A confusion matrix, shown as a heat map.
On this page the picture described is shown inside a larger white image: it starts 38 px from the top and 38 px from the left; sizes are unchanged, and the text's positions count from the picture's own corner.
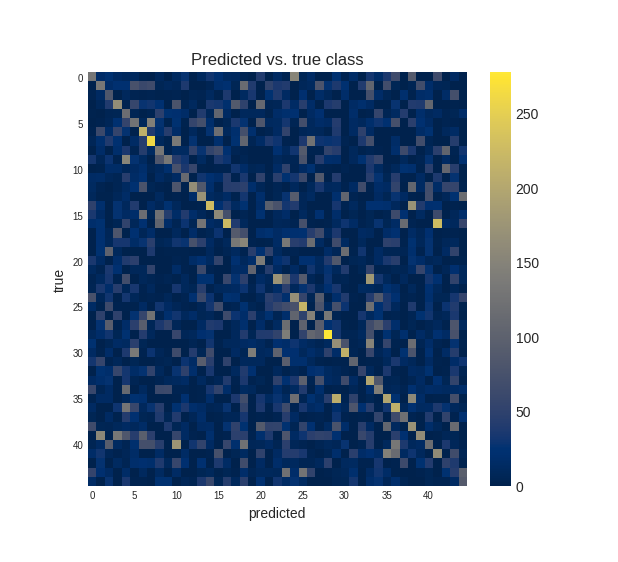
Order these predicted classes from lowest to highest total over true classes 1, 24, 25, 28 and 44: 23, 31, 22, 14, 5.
31, 5, 14, 22, 23
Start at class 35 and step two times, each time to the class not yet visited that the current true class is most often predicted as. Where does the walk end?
33
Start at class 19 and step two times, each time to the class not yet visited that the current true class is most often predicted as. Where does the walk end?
5
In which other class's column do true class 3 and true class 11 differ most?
40
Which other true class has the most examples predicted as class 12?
18
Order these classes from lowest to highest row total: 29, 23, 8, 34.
23, 34, 29, 8
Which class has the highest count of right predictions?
28
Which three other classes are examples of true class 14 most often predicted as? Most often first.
38, 21, 22
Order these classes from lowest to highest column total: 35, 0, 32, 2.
32, 0, 2, 35
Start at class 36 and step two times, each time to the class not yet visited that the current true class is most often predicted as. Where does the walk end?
15
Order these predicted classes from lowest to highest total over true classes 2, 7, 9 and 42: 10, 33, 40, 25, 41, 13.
41, 13, 40, 25, 33, 10
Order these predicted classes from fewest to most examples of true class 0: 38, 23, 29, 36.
23, 29, 36, 38
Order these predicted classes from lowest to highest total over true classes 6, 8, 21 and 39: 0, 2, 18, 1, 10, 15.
0, 2, 10, 18, 15, 1
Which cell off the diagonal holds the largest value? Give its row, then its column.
16, 41
